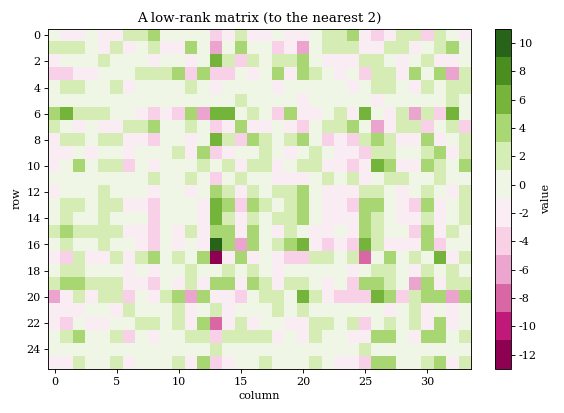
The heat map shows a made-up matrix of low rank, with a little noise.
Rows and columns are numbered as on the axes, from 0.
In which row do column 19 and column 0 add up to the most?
6
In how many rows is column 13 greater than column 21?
11
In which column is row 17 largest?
31
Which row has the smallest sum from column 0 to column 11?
20
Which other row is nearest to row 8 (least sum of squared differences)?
13
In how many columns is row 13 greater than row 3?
16
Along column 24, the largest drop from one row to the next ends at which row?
8
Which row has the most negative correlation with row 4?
21
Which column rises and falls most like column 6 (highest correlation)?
24
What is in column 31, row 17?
6
